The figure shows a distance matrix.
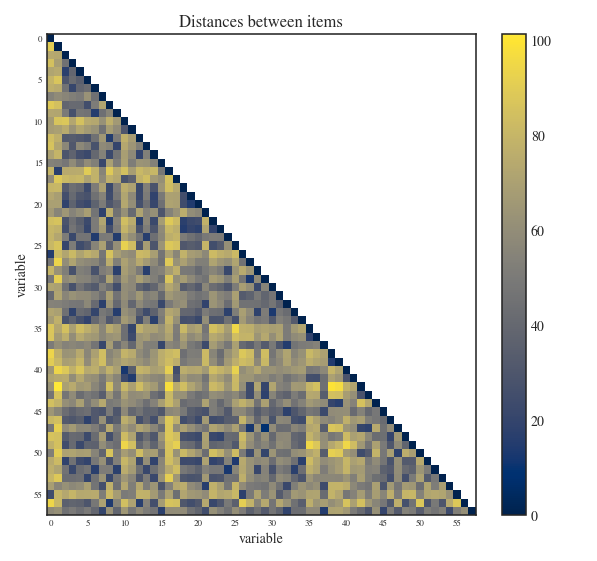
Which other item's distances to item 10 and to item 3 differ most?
40
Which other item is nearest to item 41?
11
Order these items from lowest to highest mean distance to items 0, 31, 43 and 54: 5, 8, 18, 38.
5, 18, 8, 38
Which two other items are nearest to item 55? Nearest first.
26, 0
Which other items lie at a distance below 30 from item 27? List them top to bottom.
29, 42, 43, 47, 50
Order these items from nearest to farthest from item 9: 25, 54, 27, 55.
54, 27, 25, 55
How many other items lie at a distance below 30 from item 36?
3
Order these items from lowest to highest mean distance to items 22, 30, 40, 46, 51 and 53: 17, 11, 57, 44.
44, 57, 11, 17
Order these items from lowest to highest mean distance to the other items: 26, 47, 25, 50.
47, 25, 50, 26
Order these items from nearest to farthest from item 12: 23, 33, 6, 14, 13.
14, 23, 33, 6, 13
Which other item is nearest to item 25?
51
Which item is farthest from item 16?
42
